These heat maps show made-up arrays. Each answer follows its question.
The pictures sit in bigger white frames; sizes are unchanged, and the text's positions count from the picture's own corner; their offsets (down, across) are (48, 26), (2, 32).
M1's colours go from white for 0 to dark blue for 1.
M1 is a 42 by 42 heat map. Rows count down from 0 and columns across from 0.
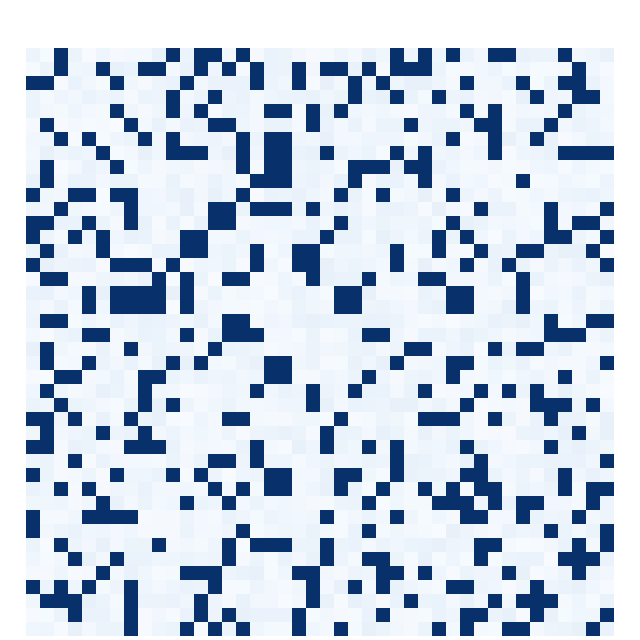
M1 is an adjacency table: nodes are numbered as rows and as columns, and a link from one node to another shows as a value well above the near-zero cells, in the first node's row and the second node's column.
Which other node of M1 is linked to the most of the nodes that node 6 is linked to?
node 31
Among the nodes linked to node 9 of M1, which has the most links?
node 1
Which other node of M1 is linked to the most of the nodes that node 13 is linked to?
node 7
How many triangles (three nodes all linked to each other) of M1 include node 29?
6
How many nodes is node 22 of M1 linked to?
10
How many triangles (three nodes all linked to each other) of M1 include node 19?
5
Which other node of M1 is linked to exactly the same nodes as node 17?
node 18
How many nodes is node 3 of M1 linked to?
8
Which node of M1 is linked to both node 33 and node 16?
node 35
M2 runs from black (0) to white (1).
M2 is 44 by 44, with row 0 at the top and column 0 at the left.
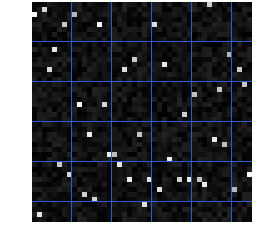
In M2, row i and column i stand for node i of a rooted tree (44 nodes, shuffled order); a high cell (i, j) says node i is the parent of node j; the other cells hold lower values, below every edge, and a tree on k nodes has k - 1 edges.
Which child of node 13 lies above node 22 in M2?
18
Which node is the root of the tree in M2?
28
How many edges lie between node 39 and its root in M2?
3
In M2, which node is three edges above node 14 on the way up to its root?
26
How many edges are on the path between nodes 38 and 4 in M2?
8
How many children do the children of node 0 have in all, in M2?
5
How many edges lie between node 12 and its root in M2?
4
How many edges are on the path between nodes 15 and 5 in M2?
7
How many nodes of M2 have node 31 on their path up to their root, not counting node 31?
5
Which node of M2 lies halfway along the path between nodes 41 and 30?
17
